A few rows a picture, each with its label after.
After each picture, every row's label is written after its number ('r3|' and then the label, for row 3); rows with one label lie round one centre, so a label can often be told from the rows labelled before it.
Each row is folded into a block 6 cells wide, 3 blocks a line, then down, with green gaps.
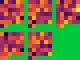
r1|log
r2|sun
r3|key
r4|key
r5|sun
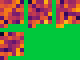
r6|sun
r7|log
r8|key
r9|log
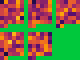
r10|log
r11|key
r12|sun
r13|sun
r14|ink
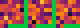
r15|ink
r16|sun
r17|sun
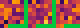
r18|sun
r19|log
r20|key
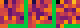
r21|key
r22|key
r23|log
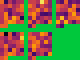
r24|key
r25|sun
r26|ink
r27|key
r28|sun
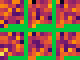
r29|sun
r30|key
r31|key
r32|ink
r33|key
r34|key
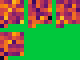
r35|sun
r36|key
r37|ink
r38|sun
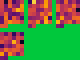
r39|key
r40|log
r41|ink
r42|ink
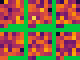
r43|log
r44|ink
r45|ink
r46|key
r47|ink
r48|log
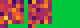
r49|ink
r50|log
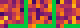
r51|ink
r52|key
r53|log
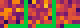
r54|sun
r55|log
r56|ink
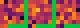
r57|key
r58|sun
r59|ink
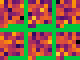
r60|key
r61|ink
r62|log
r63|sun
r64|key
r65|ink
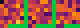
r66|log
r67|sun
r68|ink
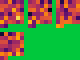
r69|ink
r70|ink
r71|key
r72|log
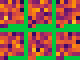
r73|ink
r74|sun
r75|log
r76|ink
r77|key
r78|ink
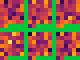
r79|key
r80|log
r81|key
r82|sun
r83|log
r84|log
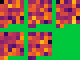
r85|log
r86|ink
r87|log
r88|key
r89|ink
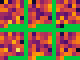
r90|log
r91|key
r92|ink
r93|ink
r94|key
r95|key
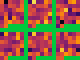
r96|key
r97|log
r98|sun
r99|log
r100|log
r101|key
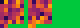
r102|log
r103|key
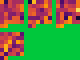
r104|key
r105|log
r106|key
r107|sun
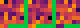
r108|key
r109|key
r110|ink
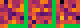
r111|key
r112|sun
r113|key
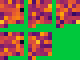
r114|ink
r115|key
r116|sun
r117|ink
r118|sun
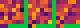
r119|ink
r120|sun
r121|sun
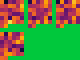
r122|key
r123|log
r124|log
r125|key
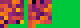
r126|sun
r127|key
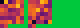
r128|log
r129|sun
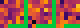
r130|log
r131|sun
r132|key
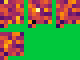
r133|log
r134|sun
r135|sun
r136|sun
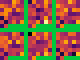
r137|sun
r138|log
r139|sun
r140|sun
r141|log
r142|sun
